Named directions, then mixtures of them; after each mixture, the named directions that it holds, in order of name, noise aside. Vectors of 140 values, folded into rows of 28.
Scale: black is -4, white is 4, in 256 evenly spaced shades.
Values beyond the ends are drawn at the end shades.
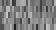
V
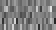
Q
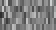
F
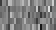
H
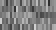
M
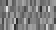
H, Q, V.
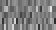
Q.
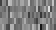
H.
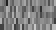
M, Q, V.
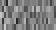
F, Q.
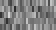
F, M.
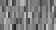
F, V.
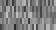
M, V.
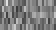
F, M, V.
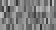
F, H, V.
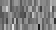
F, Q.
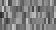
F.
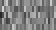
F.
